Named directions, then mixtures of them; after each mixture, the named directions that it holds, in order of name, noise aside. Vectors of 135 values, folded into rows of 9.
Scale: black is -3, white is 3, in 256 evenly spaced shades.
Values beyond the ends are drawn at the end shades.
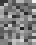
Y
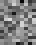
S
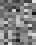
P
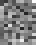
Y.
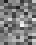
P, S, Y.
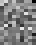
P, Y.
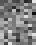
P.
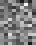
P, S.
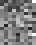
P, Y.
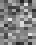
P, S.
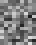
S, Y.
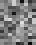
S.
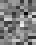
S, Y.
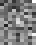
P, Y.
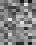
P, S.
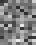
S, Y.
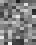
P, Y.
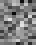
S.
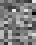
P.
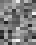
P, S, Y.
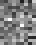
P, S, Y.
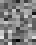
P, S, Y.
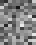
P, S, Y.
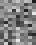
P.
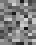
S.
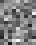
P, S, Y.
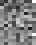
P, Y.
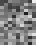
P, S, Y.
